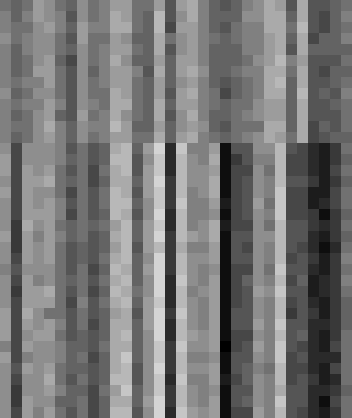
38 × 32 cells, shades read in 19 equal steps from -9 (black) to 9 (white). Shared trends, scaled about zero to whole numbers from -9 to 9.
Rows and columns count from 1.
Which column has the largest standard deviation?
28
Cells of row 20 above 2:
5
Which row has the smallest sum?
23
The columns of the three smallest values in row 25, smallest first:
21, 30, 29
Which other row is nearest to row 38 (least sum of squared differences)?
16
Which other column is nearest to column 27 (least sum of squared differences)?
22
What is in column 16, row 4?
-1
